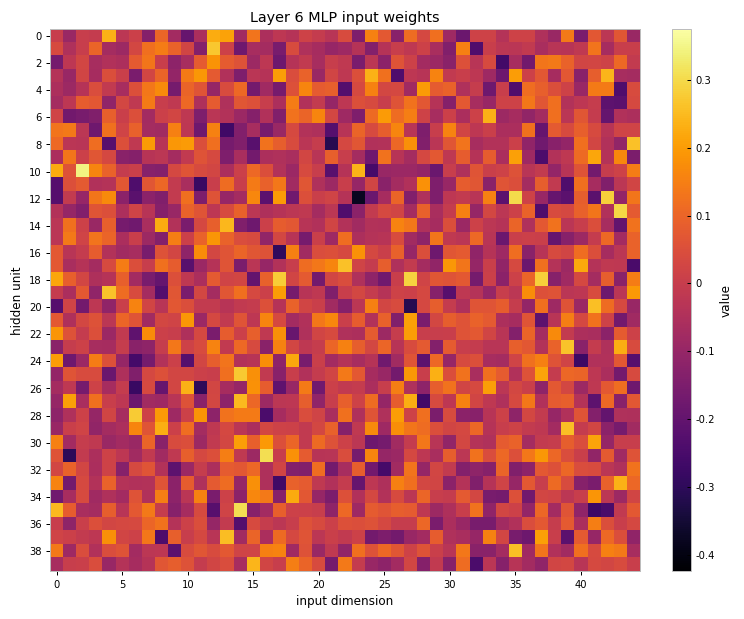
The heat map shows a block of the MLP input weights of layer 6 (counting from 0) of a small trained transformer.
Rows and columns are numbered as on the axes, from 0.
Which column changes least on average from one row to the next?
5
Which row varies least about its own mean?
36
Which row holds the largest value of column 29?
25
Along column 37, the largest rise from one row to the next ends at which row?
14
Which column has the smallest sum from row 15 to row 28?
6
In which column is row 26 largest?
10
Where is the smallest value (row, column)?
12, 23
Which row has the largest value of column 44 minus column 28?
8
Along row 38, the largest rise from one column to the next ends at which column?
35
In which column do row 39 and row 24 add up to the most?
18
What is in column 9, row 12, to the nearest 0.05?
0
